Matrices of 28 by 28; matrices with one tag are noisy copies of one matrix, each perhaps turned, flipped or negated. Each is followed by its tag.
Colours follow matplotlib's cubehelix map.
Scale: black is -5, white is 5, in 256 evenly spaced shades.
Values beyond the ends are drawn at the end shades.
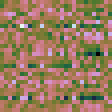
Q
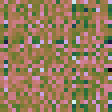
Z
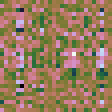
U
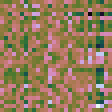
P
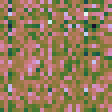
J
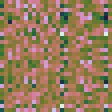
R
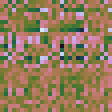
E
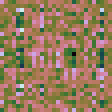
U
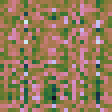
Q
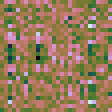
U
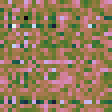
J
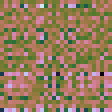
Z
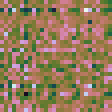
J
